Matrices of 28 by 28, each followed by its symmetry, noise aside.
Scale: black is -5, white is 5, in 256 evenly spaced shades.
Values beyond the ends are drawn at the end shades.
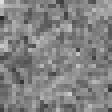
no symmetry.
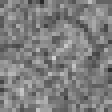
symmetric across the other diagonal.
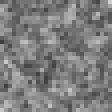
symmetric across the other diagonal.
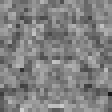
mirrored left to right.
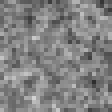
symmetric across the other diagonal.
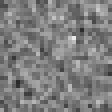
symmetric across the other diagonal.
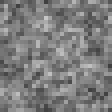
symmetric across the other diagonal.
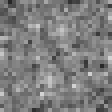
same after a half turn.
